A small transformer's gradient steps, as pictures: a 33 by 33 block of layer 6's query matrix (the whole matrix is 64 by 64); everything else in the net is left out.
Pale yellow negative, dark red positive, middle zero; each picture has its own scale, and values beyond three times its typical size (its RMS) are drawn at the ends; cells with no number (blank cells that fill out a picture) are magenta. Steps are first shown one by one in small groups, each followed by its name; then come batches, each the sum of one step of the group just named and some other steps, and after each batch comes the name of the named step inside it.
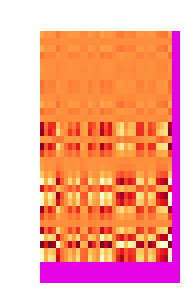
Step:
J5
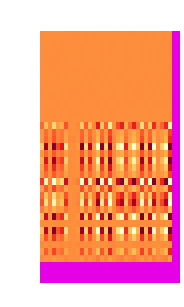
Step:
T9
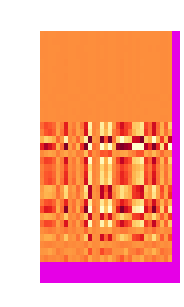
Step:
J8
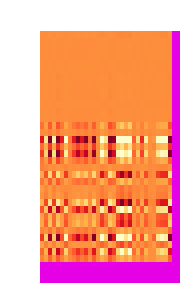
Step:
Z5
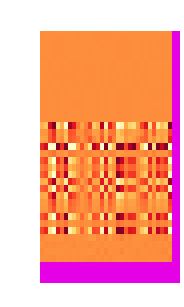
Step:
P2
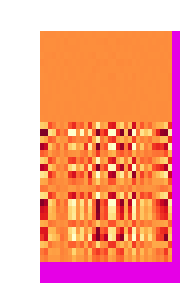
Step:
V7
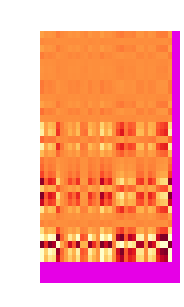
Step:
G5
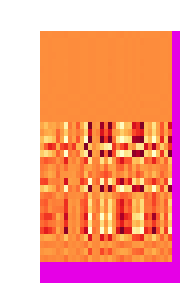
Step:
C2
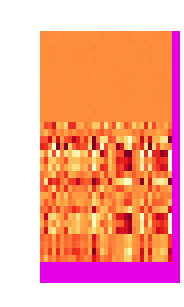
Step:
P2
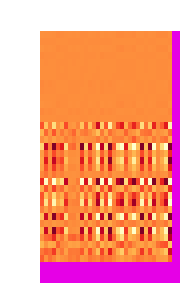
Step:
T9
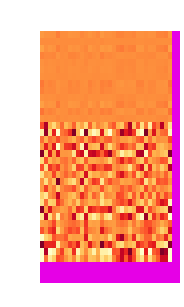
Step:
J5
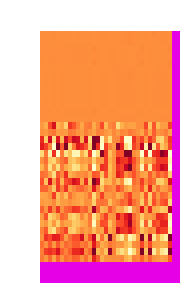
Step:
P2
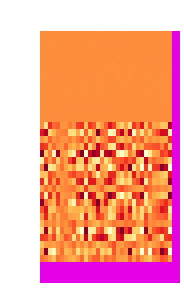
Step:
V7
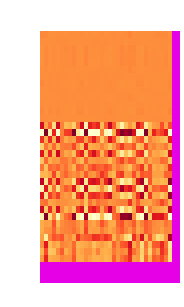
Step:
Z5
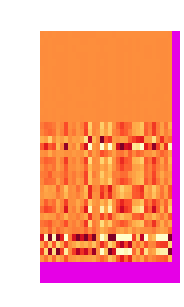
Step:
J8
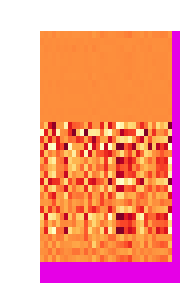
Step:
P2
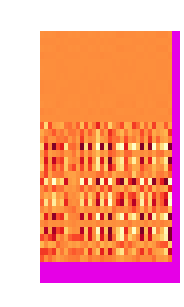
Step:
T9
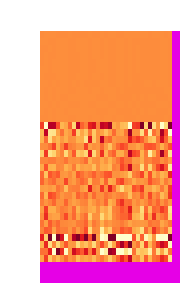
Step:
C2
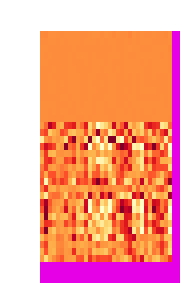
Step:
J8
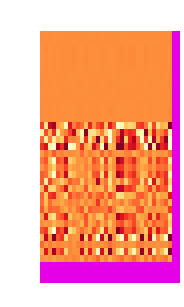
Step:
P2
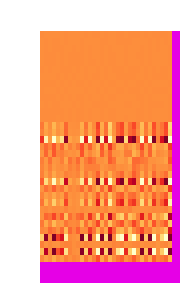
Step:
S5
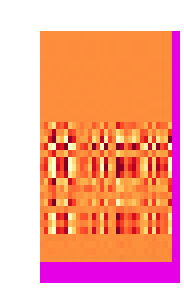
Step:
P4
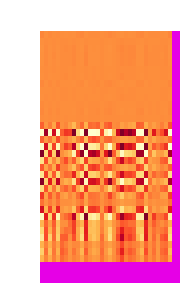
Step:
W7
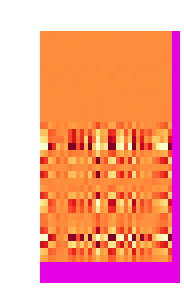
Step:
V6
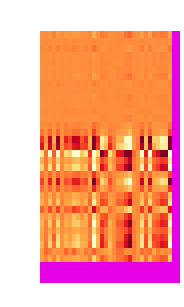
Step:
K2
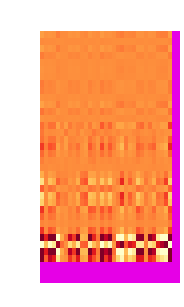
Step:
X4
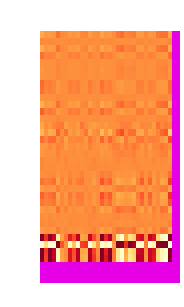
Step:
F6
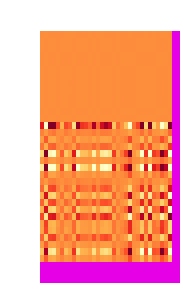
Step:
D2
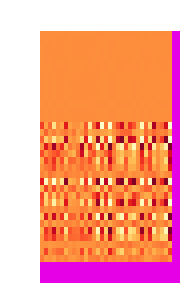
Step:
S5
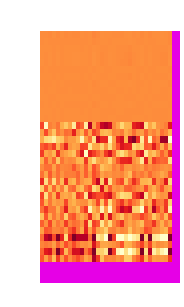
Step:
S5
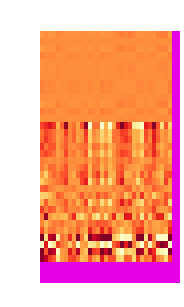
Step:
X4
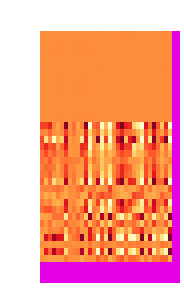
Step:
S5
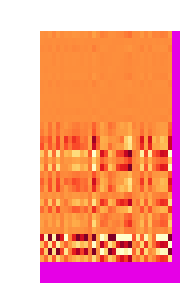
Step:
K2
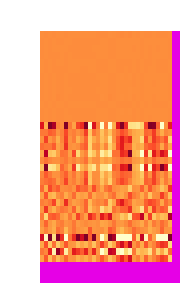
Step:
D2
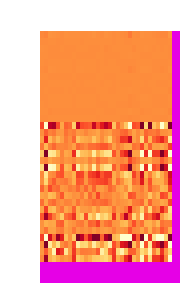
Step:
D2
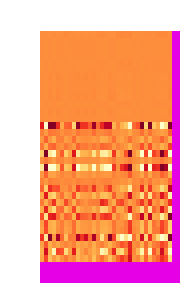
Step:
D2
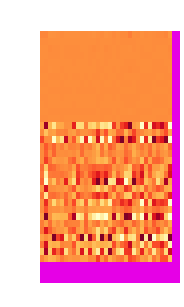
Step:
S5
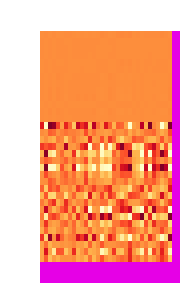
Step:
D2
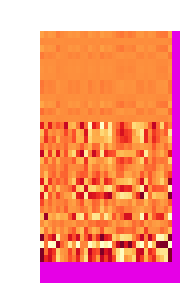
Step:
F6
